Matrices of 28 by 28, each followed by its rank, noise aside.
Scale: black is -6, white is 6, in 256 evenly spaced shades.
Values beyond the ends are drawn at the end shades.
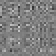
three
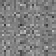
four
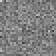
eight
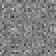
four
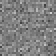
six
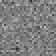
eight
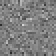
eight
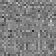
six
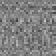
six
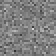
eight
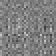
three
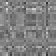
three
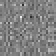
four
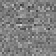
six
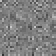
six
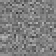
eight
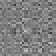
three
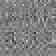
four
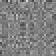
four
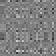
three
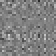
four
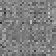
six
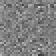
six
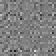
three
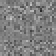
six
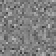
eight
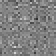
six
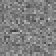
eight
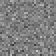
eight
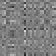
three
